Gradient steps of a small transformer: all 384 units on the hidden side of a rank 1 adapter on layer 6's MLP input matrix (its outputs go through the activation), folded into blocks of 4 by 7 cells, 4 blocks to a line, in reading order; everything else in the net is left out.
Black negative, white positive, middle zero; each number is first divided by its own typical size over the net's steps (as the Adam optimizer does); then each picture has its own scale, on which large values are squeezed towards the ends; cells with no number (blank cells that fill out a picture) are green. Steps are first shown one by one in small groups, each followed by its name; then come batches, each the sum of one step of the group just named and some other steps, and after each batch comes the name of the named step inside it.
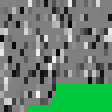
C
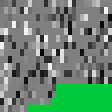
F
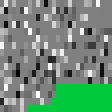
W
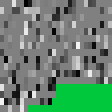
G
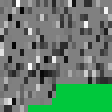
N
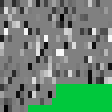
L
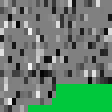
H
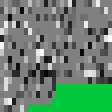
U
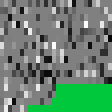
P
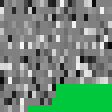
G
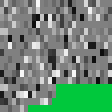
L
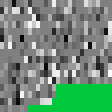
U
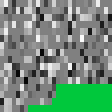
F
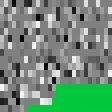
W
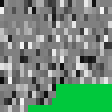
G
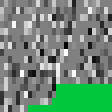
F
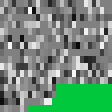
H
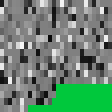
G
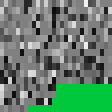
G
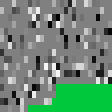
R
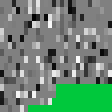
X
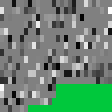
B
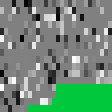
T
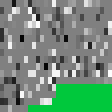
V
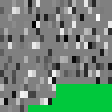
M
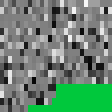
B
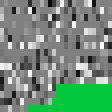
R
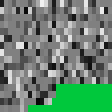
X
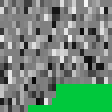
T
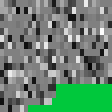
X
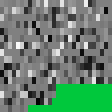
M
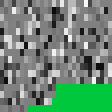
V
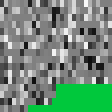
M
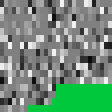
R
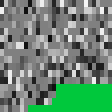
B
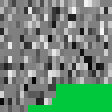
V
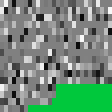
B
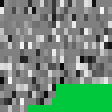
R
